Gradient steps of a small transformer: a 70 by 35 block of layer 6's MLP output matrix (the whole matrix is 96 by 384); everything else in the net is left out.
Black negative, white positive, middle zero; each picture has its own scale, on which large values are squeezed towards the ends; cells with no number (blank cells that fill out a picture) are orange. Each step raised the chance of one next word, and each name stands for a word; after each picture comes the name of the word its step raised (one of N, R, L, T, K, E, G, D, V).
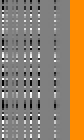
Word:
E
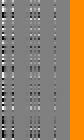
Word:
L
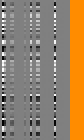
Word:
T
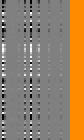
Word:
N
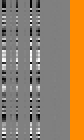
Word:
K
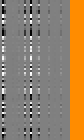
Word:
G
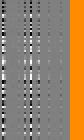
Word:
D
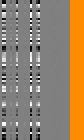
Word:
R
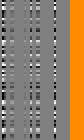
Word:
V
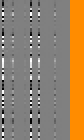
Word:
D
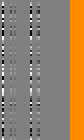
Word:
G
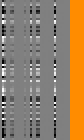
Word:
G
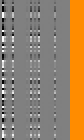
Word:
D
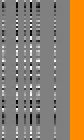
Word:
K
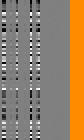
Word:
N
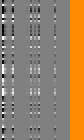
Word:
G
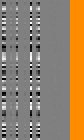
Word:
L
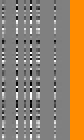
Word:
E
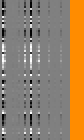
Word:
K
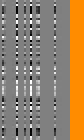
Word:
G
